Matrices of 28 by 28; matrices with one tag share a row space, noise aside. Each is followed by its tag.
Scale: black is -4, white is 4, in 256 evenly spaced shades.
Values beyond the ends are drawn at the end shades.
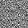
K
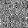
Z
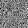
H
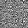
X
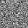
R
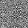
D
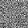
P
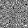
P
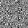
K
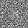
R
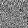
H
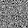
D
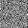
H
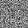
K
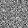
D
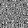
H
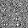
D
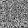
P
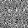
Z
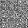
D
